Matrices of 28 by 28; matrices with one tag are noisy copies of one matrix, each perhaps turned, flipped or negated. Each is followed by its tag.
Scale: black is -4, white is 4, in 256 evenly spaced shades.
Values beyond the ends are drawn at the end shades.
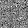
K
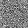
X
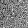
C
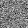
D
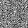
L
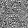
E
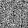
L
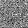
L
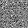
E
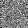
D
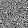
D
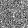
L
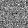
L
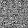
E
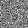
X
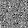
K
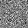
X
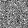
K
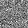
K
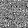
K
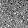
C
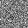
X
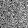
C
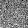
C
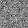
E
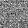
L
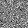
K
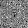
L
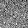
C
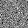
X
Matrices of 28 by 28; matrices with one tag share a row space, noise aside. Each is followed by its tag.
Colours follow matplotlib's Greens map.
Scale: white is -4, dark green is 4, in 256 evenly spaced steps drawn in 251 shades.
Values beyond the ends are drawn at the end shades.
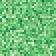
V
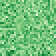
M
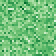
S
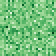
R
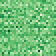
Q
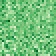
M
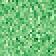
R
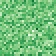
V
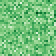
S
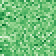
M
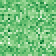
Q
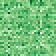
Q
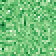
M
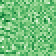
M
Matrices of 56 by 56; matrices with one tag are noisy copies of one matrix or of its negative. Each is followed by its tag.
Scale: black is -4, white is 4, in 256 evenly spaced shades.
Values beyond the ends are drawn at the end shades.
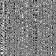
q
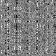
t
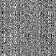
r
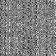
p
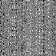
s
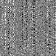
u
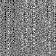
u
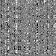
t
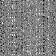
s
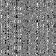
t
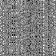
s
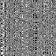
q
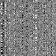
q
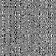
r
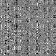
t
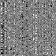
q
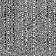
u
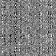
r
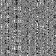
t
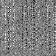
u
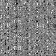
t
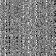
p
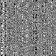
q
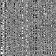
q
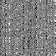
p
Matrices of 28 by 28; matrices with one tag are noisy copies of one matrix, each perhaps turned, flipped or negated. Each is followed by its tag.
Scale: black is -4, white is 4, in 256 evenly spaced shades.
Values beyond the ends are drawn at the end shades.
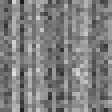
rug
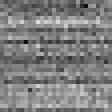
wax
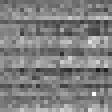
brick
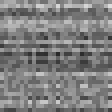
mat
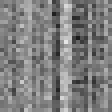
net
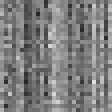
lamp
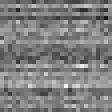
lamp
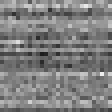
mat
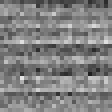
brick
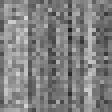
wax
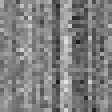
net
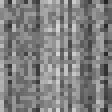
mat
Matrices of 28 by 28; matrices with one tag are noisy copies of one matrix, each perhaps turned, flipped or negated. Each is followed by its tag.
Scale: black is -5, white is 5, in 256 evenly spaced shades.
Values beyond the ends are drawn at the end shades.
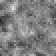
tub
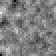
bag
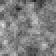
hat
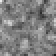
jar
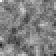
jar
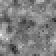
tub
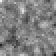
jar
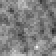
hat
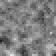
bag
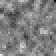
jar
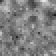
bag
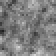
hat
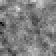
hat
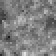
hat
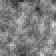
hat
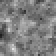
tub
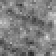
hat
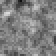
tub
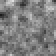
bag
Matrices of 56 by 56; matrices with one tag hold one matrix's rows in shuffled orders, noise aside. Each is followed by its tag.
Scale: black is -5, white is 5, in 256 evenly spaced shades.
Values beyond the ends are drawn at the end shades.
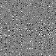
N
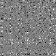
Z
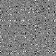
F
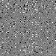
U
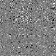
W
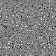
N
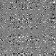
W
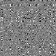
Z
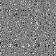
F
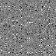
N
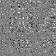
W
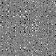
U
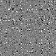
N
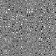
N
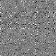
F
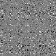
Z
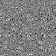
N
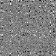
Z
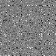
N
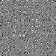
U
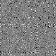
F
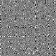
F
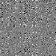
U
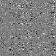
W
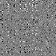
U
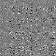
W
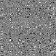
Z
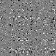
W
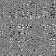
W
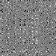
U
